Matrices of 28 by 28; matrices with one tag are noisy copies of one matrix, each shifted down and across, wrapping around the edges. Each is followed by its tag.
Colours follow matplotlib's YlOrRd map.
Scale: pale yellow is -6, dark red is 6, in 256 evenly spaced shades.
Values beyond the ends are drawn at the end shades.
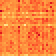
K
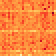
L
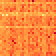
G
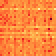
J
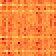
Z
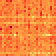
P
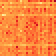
K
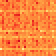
P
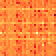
Z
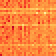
L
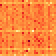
J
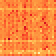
G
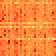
L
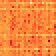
Z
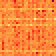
Z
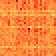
L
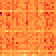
L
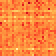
J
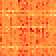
L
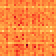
L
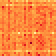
J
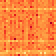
G
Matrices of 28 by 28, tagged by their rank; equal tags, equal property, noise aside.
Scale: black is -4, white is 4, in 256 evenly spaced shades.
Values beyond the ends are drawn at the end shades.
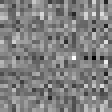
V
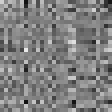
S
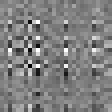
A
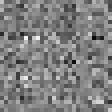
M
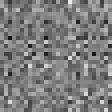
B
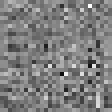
M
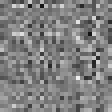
V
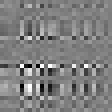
A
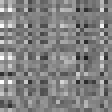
A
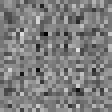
M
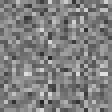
B
